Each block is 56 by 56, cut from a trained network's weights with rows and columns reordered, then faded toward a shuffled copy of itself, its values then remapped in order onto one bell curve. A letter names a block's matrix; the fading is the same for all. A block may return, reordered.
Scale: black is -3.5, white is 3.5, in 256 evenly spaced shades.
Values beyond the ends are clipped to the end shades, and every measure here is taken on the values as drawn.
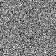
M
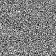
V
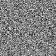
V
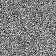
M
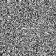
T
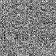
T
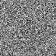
M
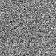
V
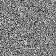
M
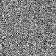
T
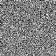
V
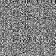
T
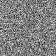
M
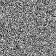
M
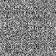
T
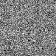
V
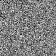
M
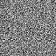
V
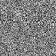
V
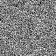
M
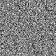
V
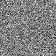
M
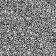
V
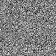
M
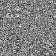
T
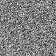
M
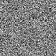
V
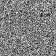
M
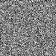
T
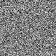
M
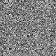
T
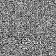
V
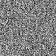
V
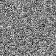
V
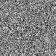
V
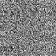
T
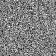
M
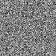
V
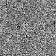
T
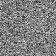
V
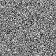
V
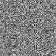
T
